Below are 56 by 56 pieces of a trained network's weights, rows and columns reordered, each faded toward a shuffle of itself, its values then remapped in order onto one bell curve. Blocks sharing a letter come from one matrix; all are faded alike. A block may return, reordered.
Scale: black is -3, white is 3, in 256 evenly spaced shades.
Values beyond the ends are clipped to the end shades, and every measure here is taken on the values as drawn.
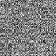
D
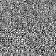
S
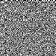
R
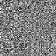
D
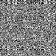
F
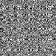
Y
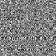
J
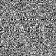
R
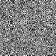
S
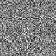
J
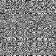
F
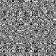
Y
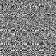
J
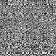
Y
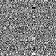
D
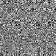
Y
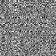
Y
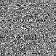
S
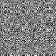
J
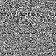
S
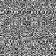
J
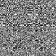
Y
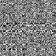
F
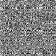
F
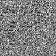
S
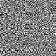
J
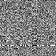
R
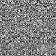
F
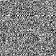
R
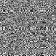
Y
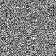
D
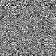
R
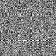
R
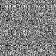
R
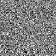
S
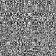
S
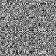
J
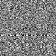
R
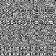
Y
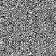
D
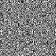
D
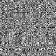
S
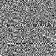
R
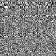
Y
